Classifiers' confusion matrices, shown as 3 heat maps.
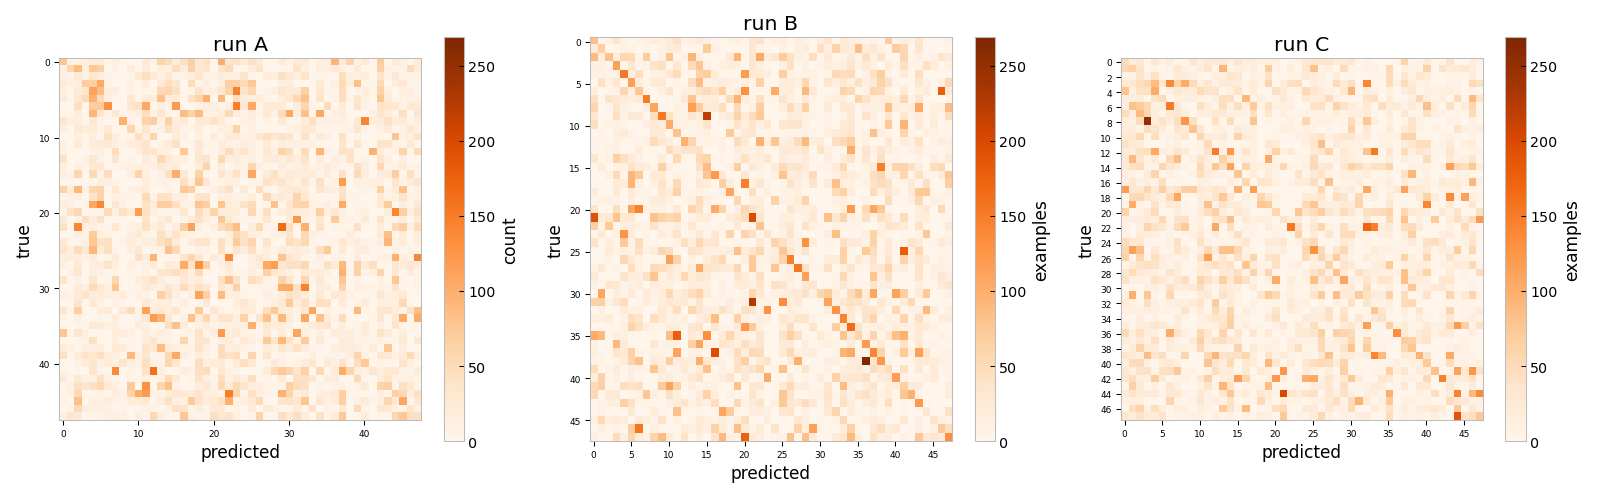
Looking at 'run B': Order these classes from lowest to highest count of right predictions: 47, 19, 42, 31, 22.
19, 22, 42, 31, 47
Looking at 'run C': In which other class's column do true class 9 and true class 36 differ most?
6
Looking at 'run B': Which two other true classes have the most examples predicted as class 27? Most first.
38, 46
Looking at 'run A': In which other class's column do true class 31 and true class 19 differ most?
5
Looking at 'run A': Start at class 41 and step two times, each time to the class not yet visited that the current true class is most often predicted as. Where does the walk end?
34
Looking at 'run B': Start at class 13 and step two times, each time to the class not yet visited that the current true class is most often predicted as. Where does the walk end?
20
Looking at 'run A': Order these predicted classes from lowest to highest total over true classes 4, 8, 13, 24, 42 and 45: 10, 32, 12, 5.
10, 12, 5, 32
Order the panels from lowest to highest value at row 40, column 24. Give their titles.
run B, run C, run A
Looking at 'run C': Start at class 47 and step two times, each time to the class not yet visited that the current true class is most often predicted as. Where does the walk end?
21
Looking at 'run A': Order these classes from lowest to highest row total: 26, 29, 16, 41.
16, 29, 26, 41
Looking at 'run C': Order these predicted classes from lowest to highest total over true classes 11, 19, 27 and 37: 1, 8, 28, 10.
8, 28, 10, 1
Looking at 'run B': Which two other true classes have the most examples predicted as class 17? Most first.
44, 47
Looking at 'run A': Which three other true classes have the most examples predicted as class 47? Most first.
26, 34, 33
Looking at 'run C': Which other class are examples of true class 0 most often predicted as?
37
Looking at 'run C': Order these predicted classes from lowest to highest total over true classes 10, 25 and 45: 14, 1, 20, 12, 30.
20, 12, 30, 14, 1
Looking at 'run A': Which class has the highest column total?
32
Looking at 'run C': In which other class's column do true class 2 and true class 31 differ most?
1
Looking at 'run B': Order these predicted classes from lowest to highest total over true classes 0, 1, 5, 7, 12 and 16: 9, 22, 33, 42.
42, 9, 33, 22
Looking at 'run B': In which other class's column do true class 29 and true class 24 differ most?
28
